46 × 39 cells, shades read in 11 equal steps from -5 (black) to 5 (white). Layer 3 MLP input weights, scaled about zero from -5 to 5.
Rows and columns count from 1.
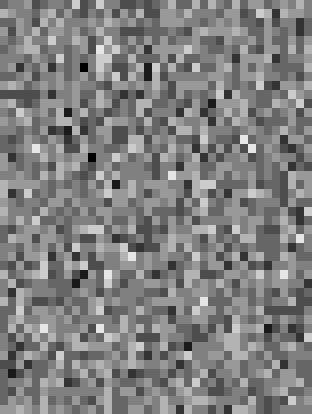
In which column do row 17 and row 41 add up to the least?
36
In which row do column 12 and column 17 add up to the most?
26
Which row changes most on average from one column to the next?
8
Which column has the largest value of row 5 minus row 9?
19
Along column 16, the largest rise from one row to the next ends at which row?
28
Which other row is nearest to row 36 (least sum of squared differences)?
44
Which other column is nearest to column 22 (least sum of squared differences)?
4
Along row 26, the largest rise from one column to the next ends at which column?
30
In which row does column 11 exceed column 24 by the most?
39
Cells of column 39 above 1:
5
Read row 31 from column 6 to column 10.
3 -2 -1 1 -2
